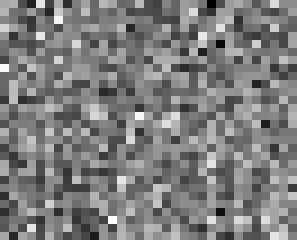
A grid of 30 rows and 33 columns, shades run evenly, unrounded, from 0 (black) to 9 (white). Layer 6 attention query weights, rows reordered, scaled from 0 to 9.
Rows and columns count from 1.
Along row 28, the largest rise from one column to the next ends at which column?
13
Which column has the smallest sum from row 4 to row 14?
15
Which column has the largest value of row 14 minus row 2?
6
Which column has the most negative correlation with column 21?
27
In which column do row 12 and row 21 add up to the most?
24
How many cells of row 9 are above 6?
3
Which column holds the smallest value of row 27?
25
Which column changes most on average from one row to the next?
1
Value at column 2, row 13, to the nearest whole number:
7
